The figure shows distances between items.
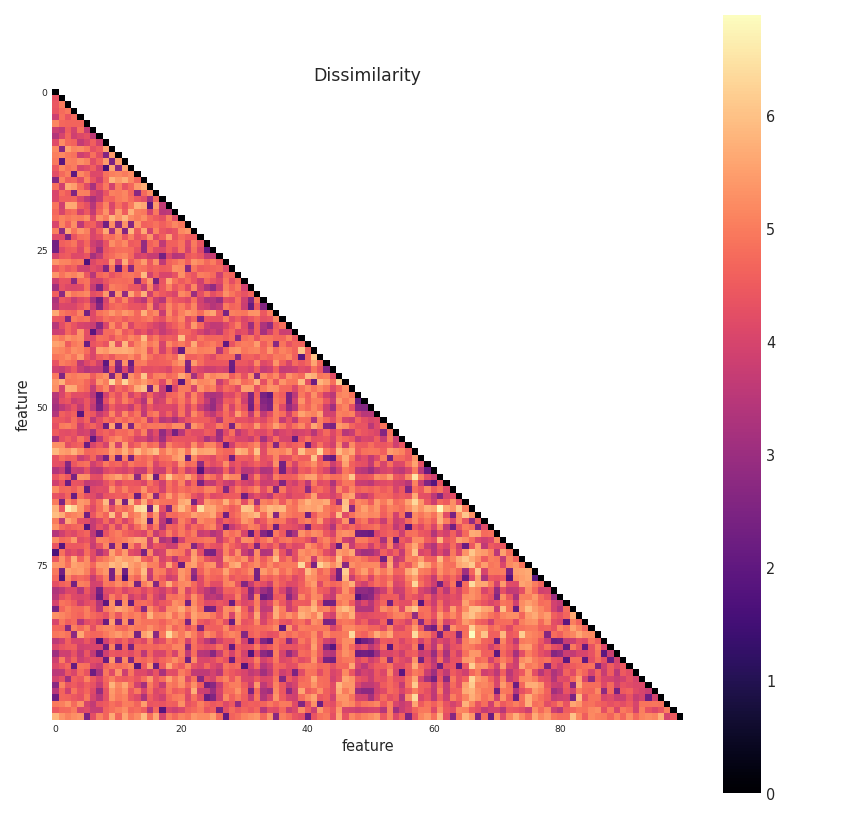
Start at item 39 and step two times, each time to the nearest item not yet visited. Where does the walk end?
97
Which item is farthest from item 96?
57
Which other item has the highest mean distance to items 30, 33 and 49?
66
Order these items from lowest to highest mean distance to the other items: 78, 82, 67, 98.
98, 78, 82, 67
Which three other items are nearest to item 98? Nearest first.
17, 26, 54
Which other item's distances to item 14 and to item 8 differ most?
12
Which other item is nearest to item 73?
0
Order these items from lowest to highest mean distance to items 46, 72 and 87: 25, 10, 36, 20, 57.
20, 25, 36, 10, 57
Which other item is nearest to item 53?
88
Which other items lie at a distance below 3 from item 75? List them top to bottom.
20, 41, 46
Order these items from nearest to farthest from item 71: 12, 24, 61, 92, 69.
69, 92, 24, 12, 61
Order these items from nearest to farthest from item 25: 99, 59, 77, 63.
59, 77, 63, 99
